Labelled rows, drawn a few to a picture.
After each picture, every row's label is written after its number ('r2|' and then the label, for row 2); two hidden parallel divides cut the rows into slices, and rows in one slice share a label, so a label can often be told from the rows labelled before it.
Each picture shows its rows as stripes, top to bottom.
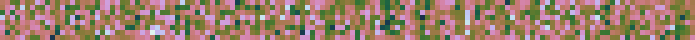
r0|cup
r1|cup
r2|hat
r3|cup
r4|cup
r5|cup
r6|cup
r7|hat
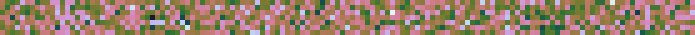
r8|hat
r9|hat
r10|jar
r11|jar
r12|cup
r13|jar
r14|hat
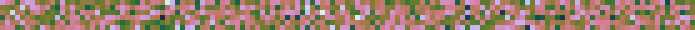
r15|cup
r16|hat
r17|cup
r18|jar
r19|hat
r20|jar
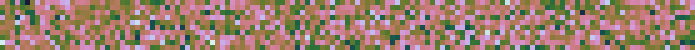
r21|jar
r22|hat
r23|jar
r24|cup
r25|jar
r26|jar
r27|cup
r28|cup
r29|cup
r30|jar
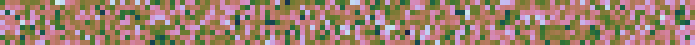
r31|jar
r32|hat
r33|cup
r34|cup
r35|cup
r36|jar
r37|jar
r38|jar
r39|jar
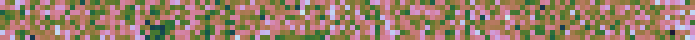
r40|hat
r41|jar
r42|jar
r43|jar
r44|hat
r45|jar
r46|jar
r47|jar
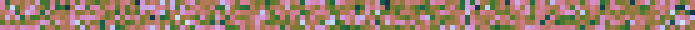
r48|cup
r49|cup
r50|cup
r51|jar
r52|jar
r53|cup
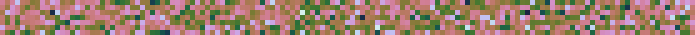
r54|jar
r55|hat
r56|jar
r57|cup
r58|hat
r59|cup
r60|jar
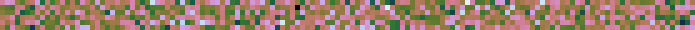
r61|cup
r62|jar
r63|jar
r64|hat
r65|cup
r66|jar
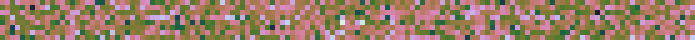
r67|hat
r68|hat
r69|hat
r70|cup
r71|hat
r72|hat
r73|hat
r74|jar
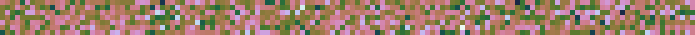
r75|hat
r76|jar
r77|cup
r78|jar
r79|hat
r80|hat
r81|jar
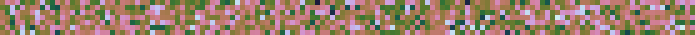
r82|jar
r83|cup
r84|cup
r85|hat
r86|cup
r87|jar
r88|cup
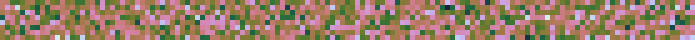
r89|hat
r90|jar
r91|hat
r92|cup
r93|cup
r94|jar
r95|hat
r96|jar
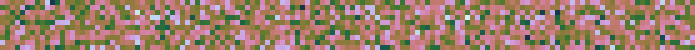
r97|cup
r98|hat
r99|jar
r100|cup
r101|jar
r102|hat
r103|hat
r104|jar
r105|jar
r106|cup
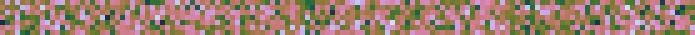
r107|jar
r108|cup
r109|cup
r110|hat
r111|jar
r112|jar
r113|jar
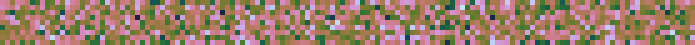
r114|jar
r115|jar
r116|hat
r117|cup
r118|hat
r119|jar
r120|cup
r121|jar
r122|jar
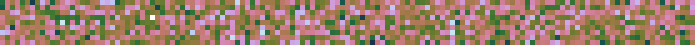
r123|jar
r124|jar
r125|hat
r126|cup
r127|cup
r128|hat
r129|cup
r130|hat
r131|cup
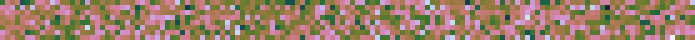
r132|jar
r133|cup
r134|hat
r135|cup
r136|cup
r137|hat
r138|jar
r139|cup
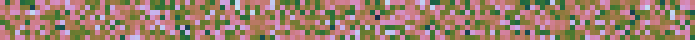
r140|jar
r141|jar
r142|cup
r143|hat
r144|hat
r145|cup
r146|jar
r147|hat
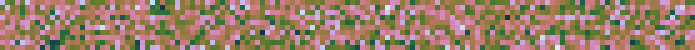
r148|hat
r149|jar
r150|jar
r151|cup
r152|hat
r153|hat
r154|jar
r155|hat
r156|cup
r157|cup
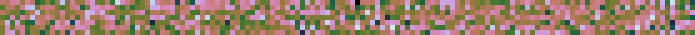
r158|cup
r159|cup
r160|hat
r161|cup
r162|jar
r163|jar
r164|cup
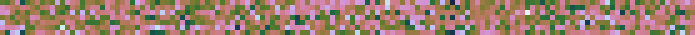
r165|jar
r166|hat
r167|cup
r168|jar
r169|hat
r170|cup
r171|jar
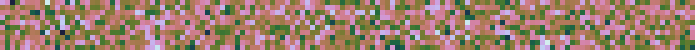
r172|cup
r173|hat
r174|jar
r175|hat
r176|cup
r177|hat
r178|jar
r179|cup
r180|cup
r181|cup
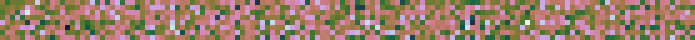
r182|hat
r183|cup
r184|hat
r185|hat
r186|cup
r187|cup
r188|jar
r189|cup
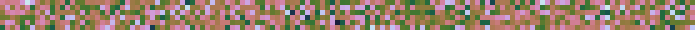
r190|cup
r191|jar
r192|cup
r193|jar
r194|hat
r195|jar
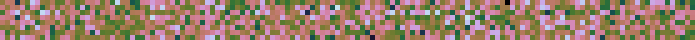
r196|cup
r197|cup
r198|jar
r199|cup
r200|cup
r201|hat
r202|hat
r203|cup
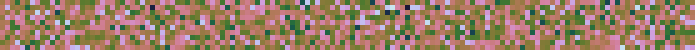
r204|cup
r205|jar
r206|cup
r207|hat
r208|jar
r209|hat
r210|hat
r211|hat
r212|hat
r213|hat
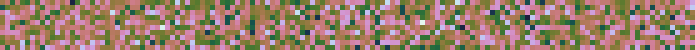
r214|jar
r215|hat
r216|cup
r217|jar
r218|jar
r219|cup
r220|jar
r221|hat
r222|jar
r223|cup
